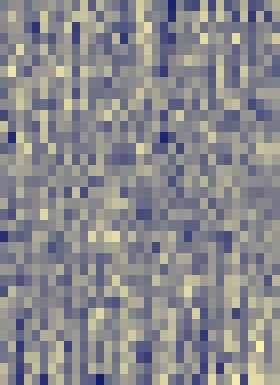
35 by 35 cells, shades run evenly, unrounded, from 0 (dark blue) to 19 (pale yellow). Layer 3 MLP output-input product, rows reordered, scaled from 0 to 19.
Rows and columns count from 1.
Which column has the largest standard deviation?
3
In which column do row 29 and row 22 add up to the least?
24
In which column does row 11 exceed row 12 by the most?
14
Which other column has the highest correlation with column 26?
11
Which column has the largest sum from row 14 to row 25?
30
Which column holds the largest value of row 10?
9
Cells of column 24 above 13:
3
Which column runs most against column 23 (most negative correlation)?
4
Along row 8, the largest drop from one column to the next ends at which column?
29
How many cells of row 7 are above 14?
6
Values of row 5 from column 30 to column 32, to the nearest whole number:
6 10 6
